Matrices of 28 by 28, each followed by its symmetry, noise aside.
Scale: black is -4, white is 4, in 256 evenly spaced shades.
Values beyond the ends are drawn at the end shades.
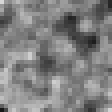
symmetric across the other diagonal.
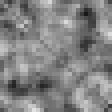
symmetric.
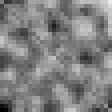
symmetric across the other diagonal.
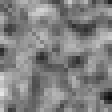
no symmetry.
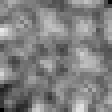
symmetric across the other diagonal.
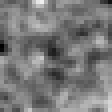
no symmetry.
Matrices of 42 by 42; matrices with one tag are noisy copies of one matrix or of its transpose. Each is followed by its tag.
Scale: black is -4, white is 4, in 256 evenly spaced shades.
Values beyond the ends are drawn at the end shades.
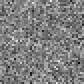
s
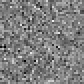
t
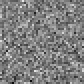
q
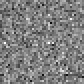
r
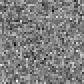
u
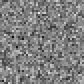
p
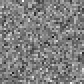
q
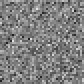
q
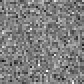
s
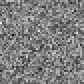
q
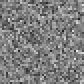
u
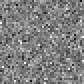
q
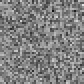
u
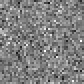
s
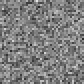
r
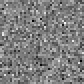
s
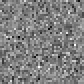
p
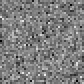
r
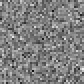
u
